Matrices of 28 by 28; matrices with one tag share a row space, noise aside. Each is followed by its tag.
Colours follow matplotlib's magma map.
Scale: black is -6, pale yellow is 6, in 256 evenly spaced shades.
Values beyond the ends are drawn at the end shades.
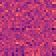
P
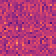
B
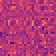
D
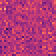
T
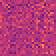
D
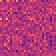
B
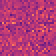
D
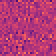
B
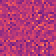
D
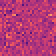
T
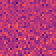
B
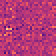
T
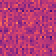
B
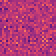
B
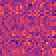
P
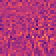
D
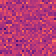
T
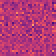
P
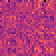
D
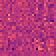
D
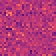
T
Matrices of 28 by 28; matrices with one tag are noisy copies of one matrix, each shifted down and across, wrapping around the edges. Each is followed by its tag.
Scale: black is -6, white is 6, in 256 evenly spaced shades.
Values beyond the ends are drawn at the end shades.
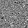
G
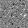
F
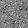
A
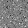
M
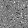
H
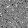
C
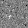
F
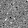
C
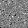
G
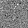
G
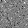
C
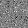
A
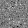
H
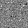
G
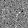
G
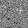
F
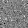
H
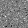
A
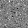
H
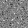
C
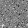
F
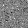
H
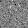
C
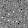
M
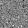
M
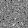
C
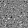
G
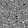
A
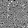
G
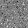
M
